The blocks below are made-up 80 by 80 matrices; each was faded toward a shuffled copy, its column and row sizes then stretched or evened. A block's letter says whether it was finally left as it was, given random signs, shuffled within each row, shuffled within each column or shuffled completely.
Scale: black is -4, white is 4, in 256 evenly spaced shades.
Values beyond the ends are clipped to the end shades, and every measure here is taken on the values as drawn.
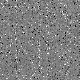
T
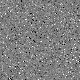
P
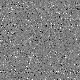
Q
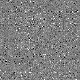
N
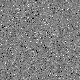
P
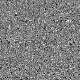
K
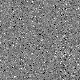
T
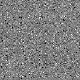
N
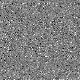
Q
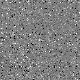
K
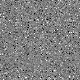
N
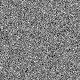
P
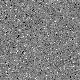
P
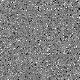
K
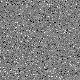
Q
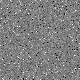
P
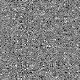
N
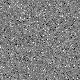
P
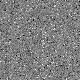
P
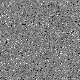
Q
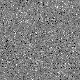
Q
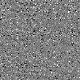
N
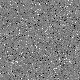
P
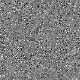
K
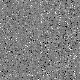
T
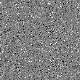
K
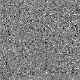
N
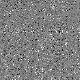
K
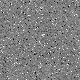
P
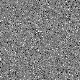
T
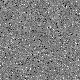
P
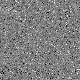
Q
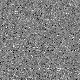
Q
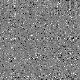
N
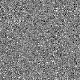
N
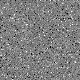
Q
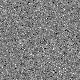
P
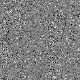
K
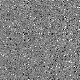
N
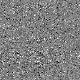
K
